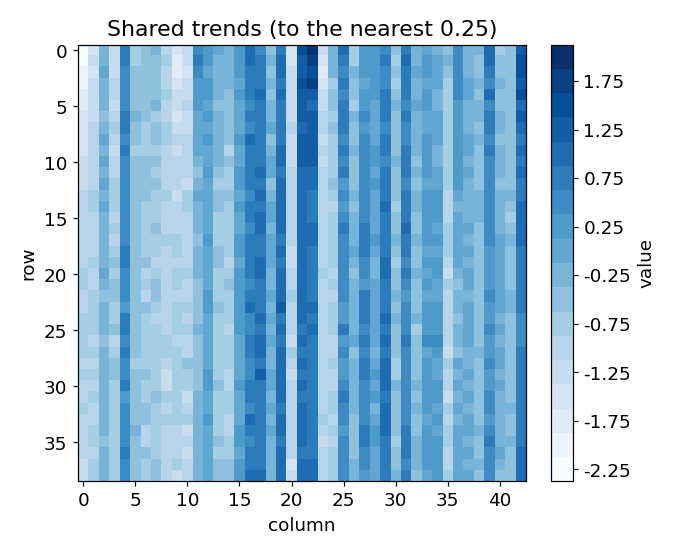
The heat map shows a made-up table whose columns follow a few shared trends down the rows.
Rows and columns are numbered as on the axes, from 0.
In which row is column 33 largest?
26
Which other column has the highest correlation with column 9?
0
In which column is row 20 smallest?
35
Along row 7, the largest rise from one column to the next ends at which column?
21
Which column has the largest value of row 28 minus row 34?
10
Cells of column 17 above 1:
1
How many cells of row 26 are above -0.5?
22
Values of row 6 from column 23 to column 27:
-1 -0.75 0.75 -0.25 0.5
